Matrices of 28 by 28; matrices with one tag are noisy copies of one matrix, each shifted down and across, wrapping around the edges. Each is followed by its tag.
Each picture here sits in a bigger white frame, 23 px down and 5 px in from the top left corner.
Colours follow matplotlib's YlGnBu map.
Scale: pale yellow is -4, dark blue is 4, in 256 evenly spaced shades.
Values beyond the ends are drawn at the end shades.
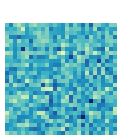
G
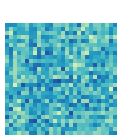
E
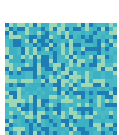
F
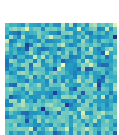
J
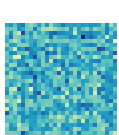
J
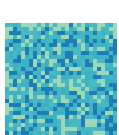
G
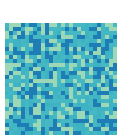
F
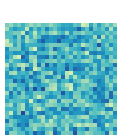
J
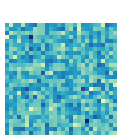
G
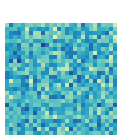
F
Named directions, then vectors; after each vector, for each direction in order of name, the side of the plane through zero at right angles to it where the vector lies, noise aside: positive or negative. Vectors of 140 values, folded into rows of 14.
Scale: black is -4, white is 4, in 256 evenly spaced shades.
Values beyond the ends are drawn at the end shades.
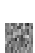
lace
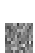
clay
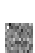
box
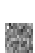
positive, negative, negative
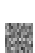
positive, positive, negative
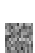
positive, positive, negative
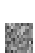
negative, positive, positive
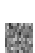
positive, positive, negative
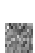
positive, negative, negative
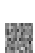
negative, negative, positive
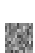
positive, positive, positive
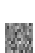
negative, negative, negative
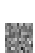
positive, positive, negative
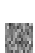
positive, positive, positive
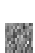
negative, negative, negative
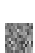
positive, positive, positive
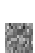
positive, negative, negative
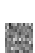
positive, positive, negative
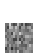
negative, negative, positive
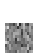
positive, negative, positive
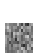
positive, negative, positive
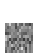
negative, negative, positive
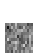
negative, positive, positive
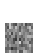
negative, negative, positive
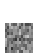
negative, negative, positive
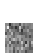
positive, negative, negative
